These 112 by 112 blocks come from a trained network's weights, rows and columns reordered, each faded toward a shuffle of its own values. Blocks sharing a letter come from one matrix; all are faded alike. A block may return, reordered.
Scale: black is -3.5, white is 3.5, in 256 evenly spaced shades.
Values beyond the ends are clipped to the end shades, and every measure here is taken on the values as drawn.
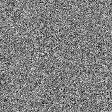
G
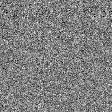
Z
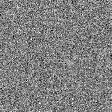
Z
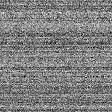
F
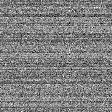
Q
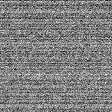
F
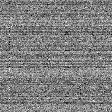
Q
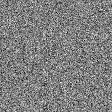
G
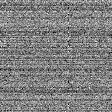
Q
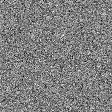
G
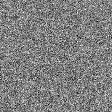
Z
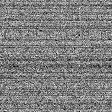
Q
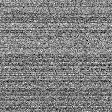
F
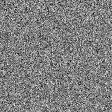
G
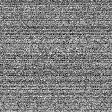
F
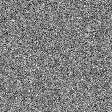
G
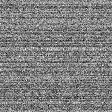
F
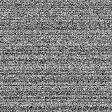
Q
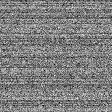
Q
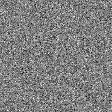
Z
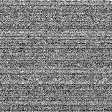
F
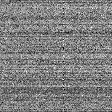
Q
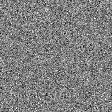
Z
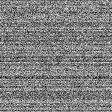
F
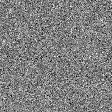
Z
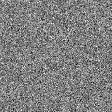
Z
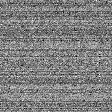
Q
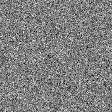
G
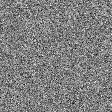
G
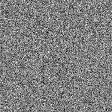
G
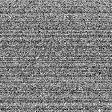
Q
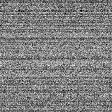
Q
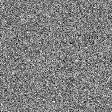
Z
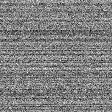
F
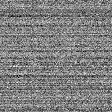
F
